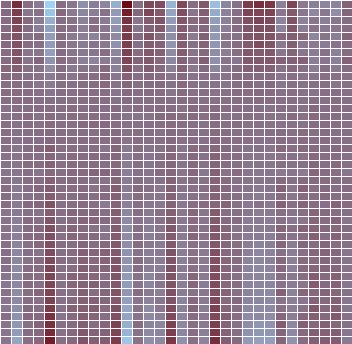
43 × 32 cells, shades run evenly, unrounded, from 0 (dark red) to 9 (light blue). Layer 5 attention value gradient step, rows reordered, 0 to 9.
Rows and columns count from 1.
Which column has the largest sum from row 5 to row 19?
5
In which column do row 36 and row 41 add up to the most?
12
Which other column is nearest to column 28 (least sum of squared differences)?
26
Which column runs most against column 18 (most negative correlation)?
1
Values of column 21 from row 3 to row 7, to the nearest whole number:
5 5 5 5 5
